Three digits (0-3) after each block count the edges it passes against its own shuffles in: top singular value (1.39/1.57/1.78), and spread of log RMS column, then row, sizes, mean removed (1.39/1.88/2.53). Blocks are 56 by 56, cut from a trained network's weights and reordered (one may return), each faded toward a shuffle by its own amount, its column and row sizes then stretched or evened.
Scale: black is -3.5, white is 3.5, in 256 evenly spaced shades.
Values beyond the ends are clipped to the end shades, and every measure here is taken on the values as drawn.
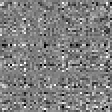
3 2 3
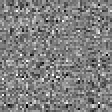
3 2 2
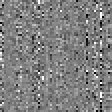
2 3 0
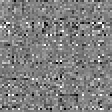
1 2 3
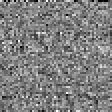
3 0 2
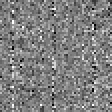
0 3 0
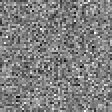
0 0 0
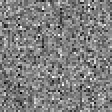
1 2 0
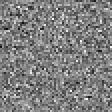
0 0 1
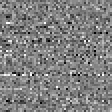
1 0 3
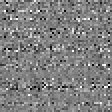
0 1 3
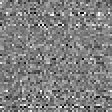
2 0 3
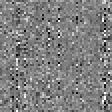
0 3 1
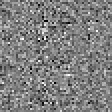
1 2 1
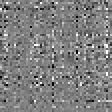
2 3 3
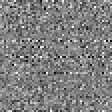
0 0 3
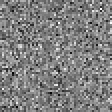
1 2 0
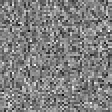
3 1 0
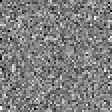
0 1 1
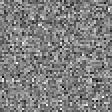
1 0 0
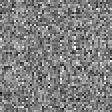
2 1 0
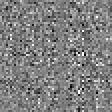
1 2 2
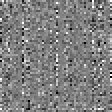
2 3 1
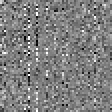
1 3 0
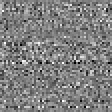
1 0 3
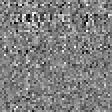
3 2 2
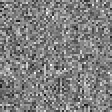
1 0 0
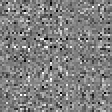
2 3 2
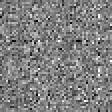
2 2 1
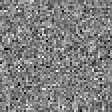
0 0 1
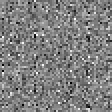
0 2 0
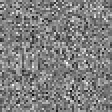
3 2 0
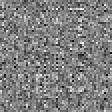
2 2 1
